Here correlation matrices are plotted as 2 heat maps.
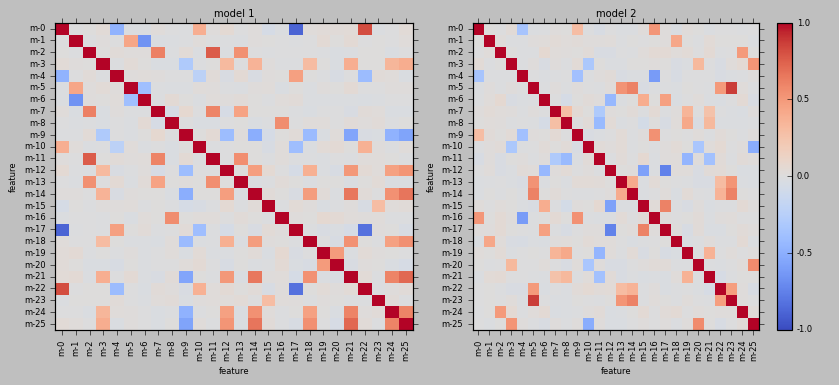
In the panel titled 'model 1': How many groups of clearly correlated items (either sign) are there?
7
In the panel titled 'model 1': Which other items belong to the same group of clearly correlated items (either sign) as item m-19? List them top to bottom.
m-20
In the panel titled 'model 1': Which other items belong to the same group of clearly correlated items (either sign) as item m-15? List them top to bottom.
m-23
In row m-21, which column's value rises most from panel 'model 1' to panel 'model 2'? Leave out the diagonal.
m-9
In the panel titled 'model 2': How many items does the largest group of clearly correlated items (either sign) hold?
5
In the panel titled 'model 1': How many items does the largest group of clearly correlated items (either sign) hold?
8
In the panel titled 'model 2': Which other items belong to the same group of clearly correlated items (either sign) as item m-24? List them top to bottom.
m-2
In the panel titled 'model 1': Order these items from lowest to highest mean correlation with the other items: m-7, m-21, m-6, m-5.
m-6, m-5, m-7, m-21
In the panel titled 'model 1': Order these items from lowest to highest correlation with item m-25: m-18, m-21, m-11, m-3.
m-11, m-3, m-18, m-21
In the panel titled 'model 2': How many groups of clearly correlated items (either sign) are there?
7
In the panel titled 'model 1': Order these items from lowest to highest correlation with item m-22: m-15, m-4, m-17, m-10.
m-17, m-4, m-15, m-10
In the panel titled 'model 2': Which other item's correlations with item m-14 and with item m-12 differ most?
m-17
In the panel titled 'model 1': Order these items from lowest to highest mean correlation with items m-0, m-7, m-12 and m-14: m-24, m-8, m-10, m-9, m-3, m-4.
m-9, m-4, m-8, m-10, m-3, m-24
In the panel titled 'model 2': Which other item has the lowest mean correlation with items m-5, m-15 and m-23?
m-12
